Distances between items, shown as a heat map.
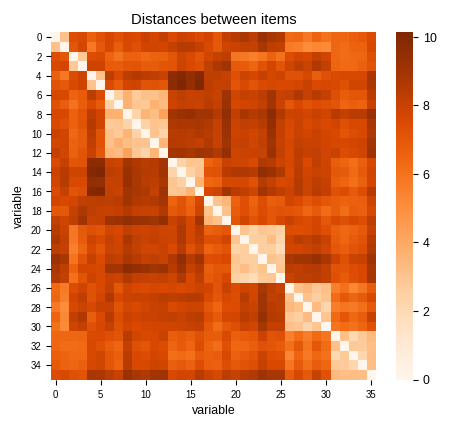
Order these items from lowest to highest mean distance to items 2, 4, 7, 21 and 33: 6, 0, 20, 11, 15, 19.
20, 6, 11, 0, 15, 19
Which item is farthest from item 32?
8
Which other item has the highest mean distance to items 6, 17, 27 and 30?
23
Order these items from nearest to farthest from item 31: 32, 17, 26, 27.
32, 26, 27, 17
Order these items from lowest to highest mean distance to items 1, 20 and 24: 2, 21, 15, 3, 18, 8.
21, 2, 18, 3, 15, 8
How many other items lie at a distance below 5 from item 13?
3
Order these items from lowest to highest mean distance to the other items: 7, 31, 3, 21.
31, 7, 21, 3
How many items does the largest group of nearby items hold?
7
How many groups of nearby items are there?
9
